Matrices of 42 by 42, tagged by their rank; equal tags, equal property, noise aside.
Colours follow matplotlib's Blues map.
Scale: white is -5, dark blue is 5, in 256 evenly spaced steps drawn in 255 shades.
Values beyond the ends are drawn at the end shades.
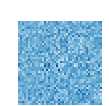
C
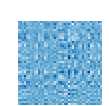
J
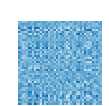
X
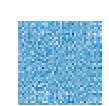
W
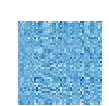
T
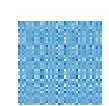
X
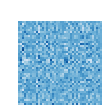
T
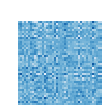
T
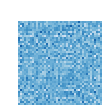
W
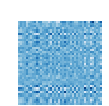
X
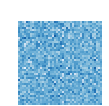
W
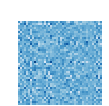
W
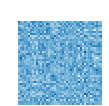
W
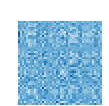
T
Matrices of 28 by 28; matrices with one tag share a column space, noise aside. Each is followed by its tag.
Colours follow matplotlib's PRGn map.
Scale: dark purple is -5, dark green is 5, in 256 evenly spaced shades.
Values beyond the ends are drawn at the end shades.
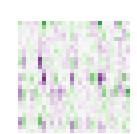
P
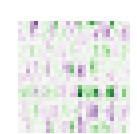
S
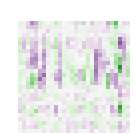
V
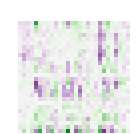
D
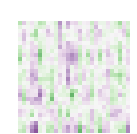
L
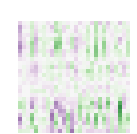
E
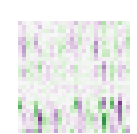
E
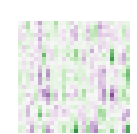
L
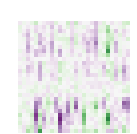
E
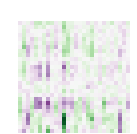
E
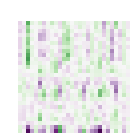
D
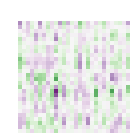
P
